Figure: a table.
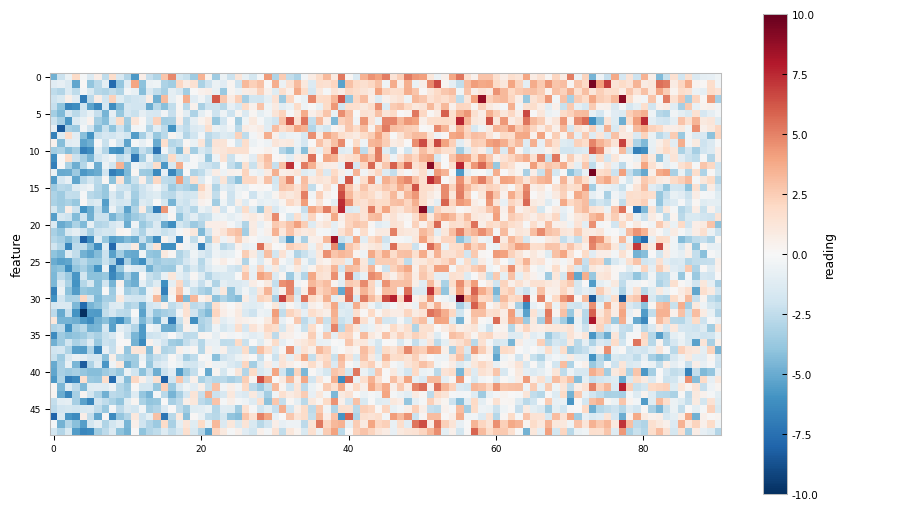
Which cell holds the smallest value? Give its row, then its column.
32, 4
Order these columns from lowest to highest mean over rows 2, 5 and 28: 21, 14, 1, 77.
1, 14, 77, 21
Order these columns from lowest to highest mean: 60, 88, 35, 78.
88, 78, 35, 60
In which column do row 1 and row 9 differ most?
39
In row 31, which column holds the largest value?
57
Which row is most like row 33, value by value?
13
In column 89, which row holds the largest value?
3
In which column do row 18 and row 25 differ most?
79
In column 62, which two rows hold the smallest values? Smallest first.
36, 34
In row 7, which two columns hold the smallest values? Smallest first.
1, 16
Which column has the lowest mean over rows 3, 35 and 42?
4
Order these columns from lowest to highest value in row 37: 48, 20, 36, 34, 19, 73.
20, 73, 19, 34, 36, 48
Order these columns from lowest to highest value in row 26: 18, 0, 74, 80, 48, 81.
0, 18, 81, 74, 80, 48
